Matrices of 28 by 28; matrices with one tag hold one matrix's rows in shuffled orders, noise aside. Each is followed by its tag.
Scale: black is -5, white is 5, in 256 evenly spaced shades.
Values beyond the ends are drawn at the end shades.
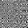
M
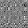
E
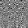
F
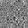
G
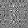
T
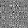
T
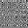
M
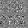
F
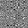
G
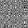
E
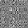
T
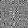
T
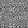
T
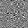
G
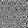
M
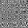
M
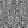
F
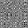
E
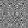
F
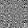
E
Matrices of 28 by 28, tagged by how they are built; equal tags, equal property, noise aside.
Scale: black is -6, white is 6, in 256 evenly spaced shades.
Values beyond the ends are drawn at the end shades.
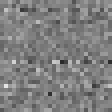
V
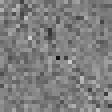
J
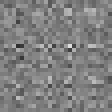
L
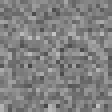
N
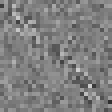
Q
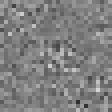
J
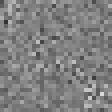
J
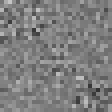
J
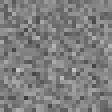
N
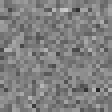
V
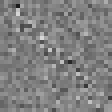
Q
